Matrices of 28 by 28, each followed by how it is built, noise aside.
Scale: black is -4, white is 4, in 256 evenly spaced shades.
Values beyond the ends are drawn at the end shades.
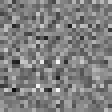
low rank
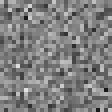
noise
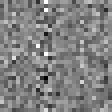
uneven columns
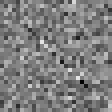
diagonal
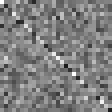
diagonal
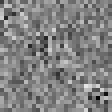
block diagonal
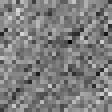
Hankel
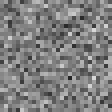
noise
